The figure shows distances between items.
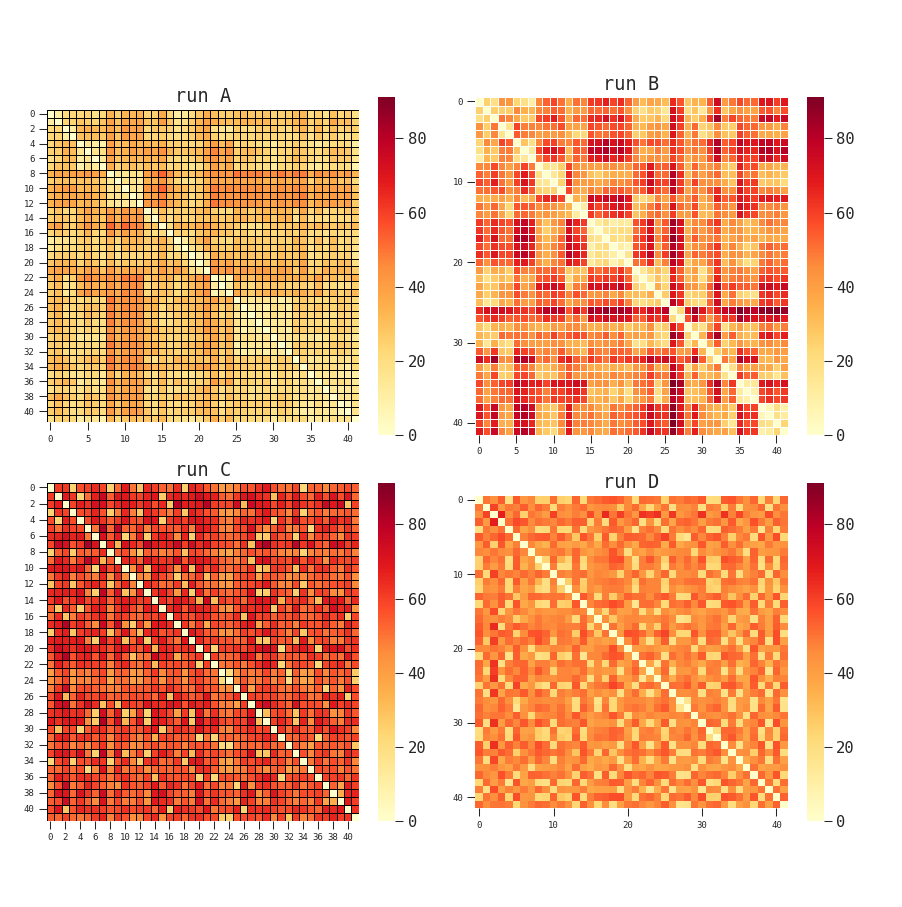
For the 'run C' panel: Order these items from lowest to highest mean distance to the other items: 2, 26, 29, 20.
26, 29, 20, 2
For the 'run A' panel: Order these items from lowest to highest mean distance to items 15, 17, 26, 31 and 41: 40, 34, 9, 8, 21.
40, 34, 9, 21, 8
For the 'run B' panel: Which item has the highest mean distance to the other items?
26
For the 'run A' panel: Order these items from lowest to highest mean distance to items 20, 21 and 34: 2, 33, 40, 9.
40, 33, 9, 2
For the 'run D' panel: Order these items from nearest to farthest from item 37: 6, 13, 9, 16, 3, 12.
16, 13, 6, 12, 9, 3
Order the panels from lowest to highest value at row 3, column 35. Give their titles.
run A, run D, run C, run B
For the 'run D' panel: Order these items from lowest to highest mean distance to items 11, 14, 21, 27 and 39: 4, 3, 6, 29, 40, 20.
4, 40, 6, 20, 29, 3
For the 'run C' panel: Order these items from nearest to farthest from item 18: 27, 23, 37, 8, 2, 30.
8, 23, 37, 27, 30, 2
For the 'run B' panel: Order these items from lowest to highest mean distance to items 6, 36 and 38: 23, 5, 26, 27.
23, 5, 27, 26
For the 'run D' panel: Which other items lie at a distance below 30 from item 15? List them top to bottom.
3, 17, 22, 24
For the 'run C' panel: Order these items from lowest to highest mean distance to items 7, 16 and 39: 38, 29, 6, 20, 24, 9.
9, 24, 38, 6, 29, 20
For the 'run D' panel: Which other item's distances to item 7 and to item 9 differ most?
11
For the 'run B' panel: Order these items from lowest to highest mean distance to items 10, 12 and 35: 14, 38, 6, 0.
14, 0, 38, 6
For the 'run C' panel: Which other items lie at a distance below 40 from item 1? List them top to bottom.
4, 15, 30
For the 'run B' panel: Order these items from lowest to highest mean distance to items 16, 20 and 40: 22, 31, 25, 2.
31, 25, 22, 2
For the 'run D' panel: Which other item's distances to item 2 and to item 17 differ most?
3
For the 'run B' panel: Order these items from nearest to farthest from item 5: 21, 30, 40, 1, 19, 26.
1, 30, 21, 26, 40, 19
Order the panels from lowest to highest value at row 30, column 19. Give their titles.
run D, run A, run B, run C
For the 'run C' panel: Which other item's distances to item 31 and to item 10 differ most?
20
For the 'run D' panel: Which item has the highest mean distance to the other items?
2
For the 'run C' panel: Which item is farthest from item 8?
7
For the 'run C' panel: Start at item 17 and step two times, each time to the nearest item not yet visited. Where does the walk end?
21
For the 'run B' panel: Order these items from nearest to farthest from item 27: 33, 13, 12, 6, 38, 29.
12, 13, 6, 33, 38, 29
